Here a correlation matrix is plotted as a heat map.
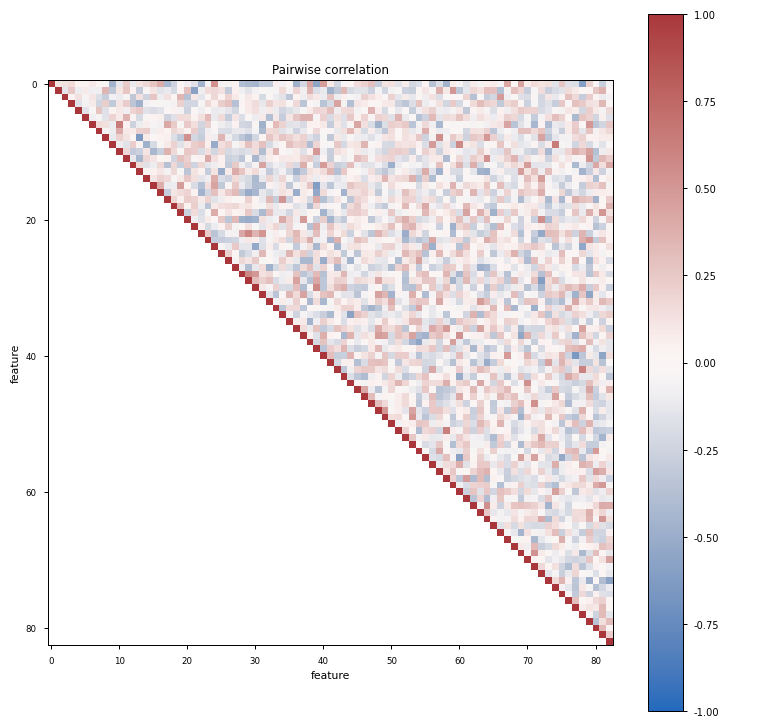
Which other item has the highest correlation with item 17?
34
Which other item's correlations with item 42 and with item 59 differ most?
1
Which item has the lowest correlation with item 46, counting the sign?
43
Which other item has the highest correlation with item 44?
70
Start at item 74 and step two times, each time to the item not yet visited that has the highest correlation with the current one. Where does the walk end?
60
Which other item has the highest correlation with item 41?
73
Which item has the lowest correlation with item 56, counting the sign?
24
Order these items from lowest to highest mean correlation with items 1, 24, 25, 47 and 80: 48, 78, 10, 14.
78, 10, 14, 48
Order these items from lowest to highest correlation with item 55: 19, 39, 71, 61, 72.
72, 39, 61, 19, 71
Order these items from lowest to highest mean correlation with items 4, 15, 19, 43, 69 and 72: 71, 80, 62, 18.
18, 62, 80, 71
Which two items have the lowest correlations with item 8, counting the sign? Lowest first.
13, 29
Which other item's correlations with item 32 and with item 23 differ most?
38
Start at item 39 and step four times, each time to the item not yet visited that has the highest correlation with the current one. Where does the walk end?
22
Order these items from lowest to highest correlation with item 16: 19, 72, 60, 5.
5, 19, 60, 72
